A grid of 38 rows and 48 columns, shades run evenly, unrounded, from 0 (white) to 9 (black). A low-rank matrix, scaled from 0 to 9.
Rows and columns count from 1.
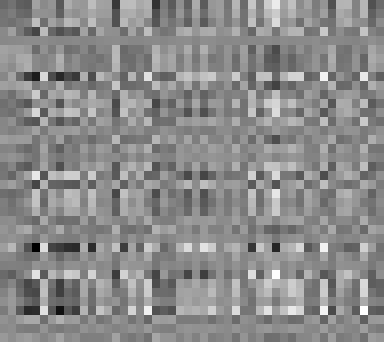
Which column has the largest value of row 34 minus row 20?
5
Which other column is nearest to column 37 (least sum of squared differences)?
30
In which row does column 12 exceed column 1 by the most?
28
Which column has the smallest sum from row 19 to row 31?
35
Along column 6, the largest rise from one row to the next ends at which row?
36
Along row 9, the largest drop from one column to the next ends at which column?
6
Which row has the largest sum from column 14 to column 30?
20
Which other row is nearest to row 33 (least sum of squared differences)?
14
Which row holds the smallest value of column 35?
31
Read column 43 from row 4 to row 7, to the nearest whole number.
4 4 5 5
